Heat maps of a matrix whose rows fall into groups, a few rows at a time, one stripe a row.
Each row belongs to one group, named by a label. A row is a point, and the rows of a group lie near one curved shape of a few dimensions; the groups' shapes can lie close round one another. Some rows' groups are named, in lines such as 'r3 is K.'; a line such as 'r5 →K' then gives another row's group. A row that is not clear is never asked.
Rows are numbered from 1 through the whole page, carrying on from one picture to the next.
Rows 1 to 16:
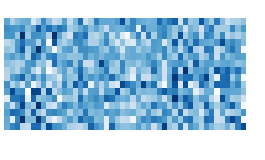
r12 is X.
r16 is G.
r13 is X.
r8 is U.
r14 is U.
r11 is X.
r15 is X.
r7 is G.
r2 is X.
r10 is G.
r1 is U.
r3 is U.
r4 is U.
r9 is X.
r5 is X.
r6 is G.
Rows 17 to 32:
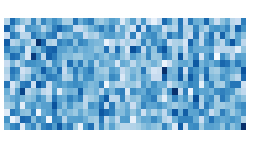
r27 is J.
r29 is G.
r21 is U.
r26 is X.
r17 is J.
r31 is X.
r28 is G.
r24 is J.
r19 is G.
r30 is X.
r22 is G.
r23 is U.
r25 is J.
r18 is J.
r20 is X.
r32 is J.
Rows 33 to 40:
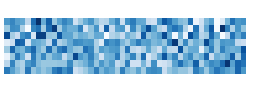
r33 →X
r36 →J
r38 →J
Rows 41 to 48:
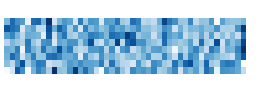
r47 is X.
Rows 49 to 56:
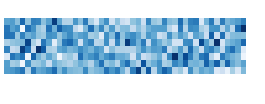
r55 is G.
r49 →U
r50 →J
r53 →X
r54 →X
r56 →U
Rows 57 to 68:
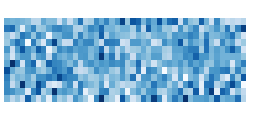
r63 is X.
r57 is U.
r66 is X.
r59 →X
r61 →X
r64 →J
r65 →X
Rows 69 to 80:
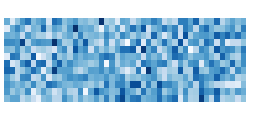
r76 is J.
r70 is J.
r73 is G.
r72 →U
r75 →X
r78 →U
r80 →U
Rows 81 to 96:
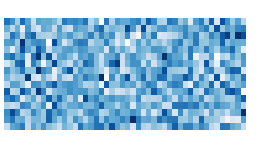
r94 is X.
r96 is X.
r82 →G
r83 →U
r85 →X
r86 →X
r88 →X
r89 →G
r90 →G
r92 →X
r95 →U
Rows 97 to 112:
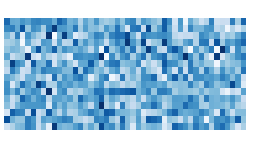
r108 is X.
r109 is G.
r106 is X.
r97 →X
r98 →U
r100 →G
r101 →G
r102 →G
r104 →J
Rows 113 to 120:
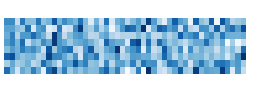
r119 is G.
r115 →U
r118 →X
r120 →J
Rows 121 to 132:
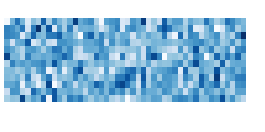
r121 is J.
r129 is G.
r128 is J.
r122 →X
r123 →J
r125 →J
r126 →J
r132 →U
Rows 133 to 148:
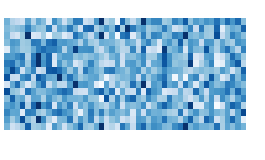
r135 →G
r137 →J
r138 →X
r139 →X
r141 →X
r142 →J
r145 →X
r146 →J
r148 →G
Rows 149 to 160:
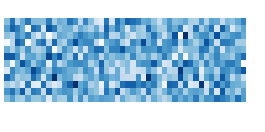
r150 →G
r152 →J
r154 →X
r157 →J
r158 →G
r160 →U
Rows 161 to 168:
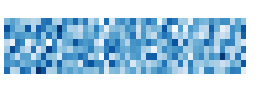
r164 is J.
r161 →G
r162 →X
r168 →X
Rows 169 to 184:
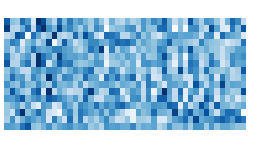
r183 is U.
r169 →X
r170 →X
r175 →X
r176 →J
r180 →U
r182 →X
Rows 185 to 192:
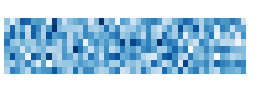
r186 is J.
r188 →U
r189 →G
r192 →J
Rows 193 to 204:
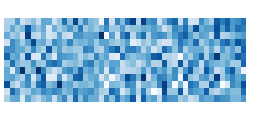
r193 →G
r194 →U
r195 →G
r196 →U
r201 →J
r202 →X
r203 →J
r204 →G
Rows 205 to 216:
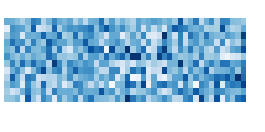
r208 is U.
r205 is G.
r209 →G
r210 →U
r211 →U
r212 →J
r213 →U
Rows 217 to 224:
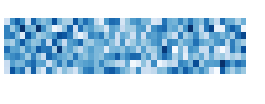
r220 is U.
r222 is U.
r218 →X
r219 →J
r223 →U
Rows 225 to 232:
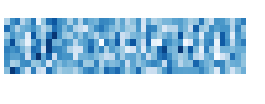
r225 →X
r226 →J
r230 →X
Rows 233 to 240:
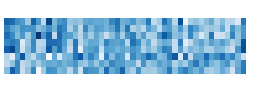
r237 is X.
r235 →X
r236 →X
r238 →J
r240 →X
